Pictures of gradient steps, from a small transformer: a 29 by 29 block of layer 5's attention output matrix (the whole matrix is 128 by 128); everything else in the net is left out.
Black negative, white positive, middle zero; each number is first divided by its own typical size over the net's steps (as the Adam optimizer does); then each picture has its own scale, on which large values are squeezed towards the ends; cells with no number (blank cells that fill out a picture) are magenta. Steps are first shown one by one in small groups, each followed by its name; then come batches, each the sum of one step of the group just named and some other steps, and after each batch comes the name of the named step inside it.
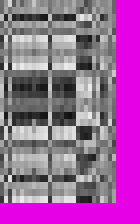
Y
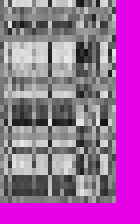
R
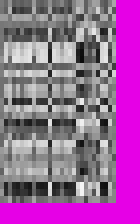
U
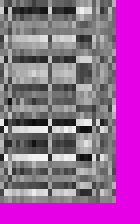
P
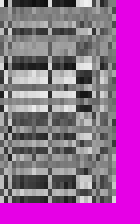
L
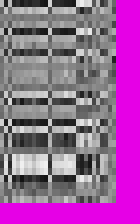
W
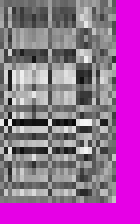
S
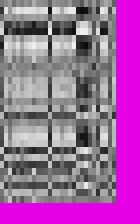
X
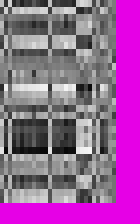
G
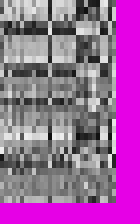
X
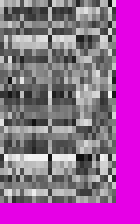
P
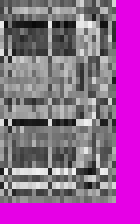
S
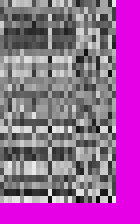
R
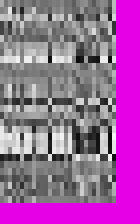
U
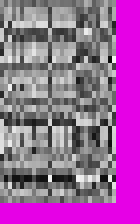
L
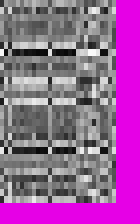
G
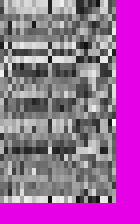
X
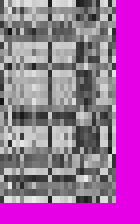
R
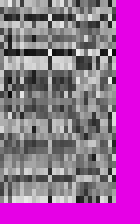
Y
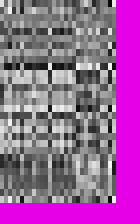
L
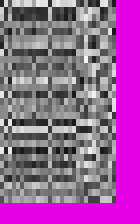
S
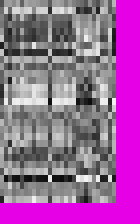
G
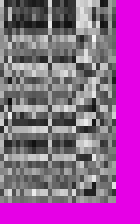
P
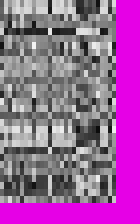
X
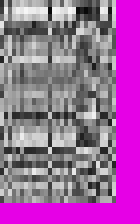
X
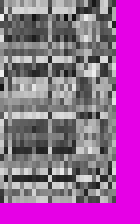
G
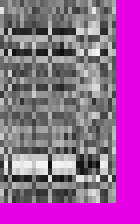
W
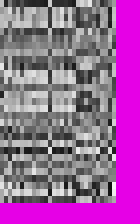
L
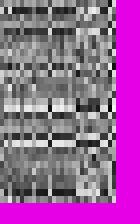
U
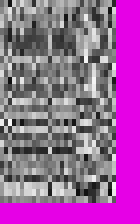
S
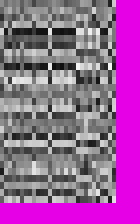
L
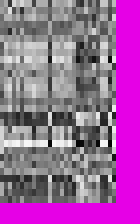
R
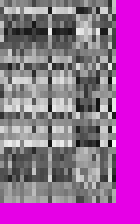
X
